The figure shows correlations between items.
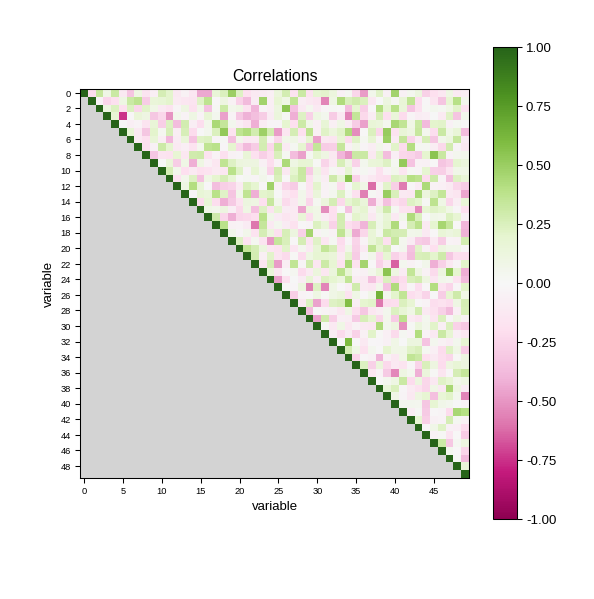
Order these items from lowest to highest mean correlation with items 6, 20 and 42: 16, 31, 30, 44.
30, 44, 31, 16
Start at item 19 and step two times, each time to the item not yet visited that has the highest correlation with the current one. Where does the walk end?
40
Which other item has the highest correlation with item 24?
12
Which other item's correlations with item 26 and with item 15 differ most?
0
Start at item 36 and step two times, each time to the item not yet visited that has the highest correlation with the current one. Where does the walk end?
34
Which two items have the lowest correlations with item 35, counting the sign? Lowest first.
5, 18
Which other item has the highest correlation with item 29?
18
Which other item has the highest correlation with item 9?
41
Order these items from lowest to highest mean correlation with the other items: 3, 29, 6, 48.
3, 29, 6, 48
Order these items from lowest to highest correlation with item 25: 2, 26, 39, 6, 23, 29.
29, 39, 6, 23, 26, 2
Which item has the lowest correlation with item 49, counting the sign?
39
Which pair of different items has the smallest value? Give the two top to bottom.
3, 5
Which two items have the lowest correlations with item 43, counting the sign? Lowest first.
15, 36
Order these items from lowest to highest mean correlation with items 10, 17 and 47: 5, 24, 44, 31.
24, 44, 31, 5
